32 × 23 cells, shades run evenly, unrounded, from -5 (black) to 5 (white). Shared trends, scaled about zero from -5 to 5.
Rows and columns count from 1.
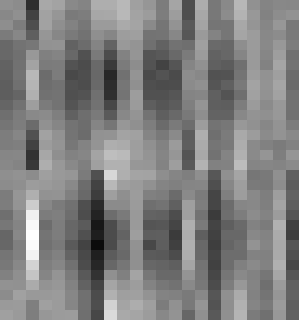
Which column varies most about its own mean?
3
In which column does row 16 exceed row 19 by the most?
8
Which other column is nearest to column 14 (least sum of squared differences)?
12
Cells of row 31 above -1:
20
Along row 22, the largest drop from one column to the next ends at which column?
4
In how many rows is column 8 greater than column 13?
17
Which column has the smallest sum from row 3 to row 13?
9
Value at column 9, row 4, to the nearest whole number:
0
